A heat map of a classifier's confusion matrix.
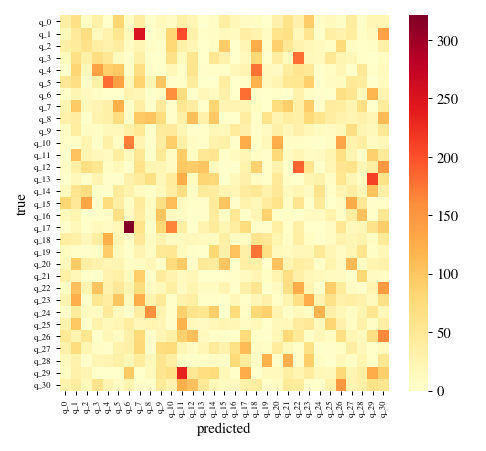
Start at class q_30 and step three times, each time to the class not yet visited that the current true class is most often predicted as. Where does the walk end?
q_22
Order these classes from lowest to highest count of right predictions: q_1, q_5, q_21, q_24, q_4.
q_1, q_21, q_4, q_24, q_5
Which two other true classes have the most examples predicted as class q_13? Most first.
q_12, q_29
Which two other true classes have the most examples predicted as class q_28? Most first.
q_16, q_21
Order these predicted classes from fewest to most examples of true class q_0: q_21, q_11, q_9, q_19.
q_19, q_9, q_11, q_21
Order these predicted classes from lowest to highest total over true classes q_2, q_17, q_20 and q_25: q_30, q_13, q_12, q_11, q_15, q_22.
q_12, q_13, q_22, q_30, q_15, q_11
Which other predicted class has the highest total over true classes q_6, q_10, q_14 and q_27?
q_17
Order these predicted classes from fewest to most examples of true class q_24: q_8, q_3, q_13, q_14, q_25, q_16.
q_3, q_25, q_13, q_16, q_14, q_8
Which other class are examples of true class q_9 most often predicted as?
q_27
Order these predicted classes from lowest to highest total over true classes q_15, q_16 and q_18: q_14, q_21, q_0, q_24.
q_21, q_24, q_14, q_0
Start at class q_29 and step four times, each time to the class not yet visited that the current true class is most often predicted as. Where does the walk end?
q_5
